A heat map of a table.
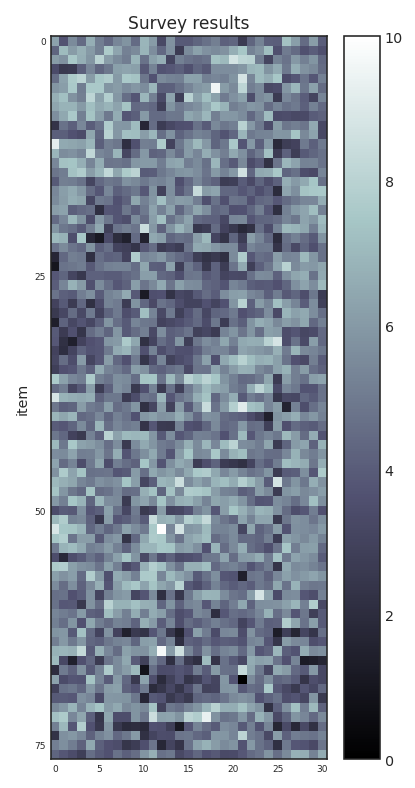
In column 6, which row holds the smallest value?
20
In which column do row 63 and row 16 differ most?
29
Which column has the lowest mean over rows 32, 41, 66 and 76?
2
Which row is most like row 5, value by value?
71
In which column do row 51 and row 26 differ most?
17
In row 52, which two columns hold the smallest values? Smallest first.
21, 26
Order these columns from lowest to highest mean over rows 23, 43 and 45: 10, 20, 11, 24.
24, 20, 11, 10
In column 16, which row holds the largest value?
16
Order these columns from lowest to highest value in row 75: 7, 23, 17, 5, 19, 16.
7, 5, 23, 19, 16, 17
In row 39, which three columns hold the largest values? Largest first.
21, 17, 20
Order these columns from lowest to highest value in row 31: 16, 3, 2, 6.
3, 16, 2, 6
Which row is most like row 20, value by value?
45
